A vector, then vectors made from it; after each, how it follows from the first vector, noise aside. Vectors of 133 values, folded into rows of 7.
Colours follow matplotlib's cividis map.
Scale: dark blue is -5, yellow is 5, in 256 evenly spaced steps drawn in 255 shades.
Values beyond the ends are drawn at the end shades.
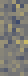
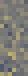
reversed, negated, partly zeroed.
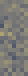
reversed, shrunk.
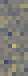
reversed, negated, partly zeroed.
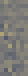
reversed, shrunk.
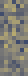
negated.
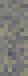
reversed, shrunk.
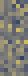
copied.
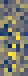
reversed, negated, scaled up.
